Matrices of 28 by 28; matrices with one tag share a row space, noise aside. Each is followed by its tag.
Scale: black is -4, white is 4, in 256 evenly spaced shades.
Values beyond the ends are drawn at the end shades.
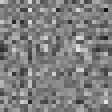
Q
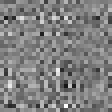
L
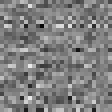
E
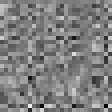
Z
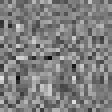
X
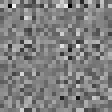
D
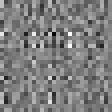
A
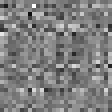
Z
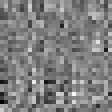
Z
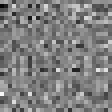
Q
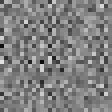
A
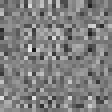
A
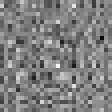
X
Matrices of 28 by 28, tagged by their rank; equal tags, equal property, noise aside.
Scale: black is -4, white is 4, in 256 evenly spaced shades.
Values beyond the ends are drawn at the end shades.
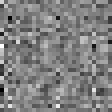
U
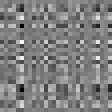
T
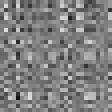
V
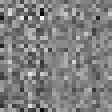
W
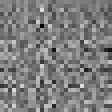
W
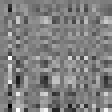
V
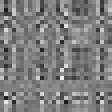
V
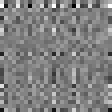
T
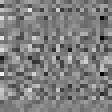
U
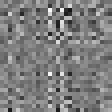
V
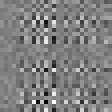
T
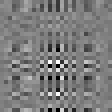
T
